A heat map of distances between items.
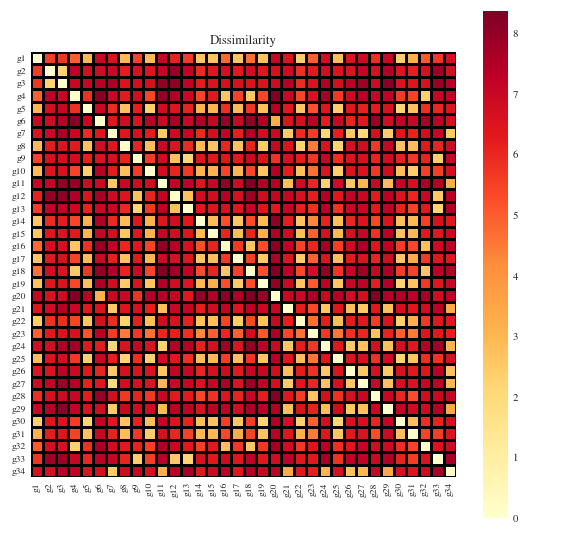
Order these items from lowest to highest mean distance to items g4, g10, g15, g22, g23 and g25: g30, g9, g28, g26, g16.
g30, g16, g28, g9, g26
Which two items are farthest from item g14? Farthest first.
g20, g6
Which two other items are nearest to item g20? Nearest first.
g6, g9
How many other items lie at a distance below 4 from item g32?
3
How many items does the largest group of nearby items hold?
12
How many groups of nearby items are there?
7
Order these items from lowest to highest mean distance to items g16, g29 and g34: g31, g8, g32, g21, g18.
g21, g32, g18, g31, g8
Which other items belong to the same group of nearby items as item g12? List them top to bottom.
g9, g13, g33
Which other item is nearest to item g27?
g7
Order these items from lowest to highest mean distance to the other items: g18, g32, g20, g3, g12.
g32, g18, g12, g3, g20
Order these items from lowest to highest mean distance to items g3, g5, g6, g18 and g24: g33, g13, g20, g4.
g4, g20, g13, g33
